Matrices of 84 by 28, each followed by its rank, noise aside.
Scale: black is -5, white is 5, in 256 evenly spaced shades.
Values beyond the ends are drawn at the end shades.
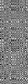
four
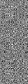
six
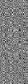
five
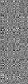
three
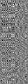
four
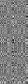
three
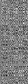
six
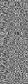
five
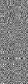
three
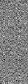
five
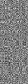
five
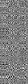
three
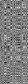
three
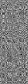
four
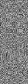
six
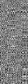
five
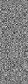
six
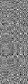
three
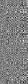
four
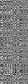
three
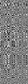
three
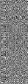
five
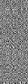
five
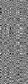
three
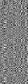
four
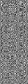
six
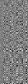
three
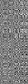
three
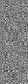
four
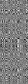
three
